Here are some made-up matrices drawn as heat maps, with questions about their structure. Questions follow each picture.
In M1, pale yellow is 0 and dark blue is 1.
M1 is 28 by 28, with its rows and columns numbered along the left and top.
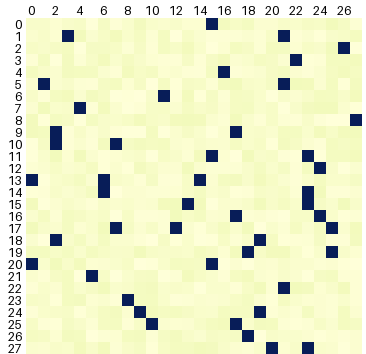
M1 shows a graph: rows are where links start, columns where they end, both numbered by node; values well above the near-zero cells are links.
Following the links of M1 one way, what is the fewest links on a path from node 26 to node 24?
6
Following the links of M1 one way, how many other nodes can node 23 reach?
9
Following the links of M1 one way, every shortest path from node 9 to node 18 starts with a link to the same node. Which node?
node 2
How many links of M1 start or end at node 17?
6
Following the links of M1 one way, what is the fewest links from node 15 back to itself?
3
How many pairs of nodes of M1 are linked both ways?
3
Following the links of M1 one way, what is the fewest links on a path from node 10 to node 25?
5
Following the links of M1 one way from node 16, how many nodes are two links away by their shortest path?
5
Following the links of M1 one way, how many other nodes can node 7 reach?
12
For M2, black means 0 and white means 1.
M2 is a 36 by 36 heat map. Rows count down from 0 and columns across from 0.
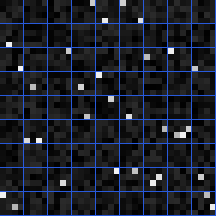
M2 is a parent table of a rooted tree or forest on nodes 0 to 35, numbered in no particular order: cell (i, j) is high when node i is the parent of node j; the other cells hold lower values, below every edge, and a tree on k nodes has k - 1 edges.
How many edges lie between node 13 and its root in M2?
4
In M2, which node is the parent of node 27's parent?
19
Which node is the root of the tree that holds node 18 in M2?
12
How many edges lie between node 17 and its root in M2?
3
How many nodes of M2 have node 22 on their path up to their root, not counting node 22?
6
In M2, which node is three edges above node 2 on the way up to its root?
11
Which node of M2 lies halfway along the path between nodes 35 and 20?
32
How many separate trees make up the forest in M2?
4
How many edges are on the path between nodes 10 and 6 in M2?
8
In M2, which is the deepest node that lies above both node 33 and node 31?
28
